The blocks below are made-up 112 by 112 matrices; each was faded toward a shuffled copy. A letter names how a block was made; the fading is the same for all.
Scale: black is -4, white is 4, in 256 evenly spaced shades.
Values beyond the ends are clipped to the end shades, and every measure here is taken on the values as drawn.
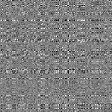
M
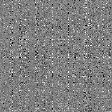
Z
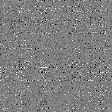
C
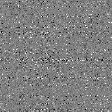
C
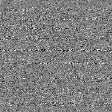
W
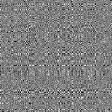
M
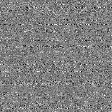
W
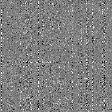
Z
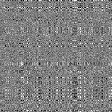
M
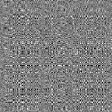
M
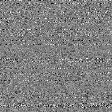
W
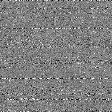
W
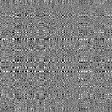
M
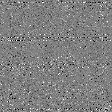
C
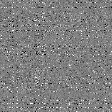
C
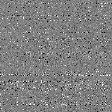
C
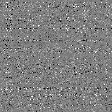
C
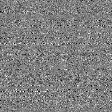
W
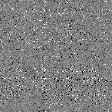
C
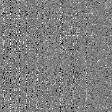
Z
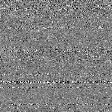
W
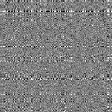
M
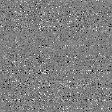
C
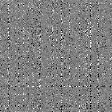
Z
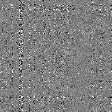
Z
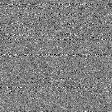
W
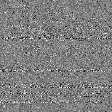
W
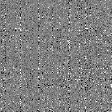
Z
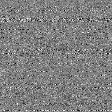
W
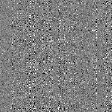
Z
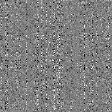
Z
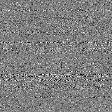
W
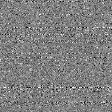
W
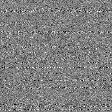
W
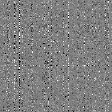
Z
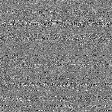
W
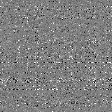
C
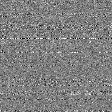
W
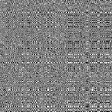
M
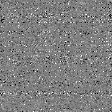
C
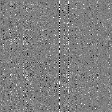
Z
